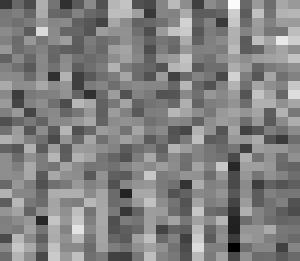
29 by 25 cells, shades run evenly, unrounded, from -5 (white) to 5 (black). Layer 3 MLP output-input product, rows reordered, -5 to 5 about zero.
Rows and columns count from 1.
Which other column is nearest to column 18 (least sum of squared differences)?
14
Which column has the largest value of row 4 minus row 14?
8
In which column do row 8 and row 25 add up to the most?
4
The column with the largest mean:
18
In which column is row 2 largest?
13
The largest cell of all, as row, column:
28, 20
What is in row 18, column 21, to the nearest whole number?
-2
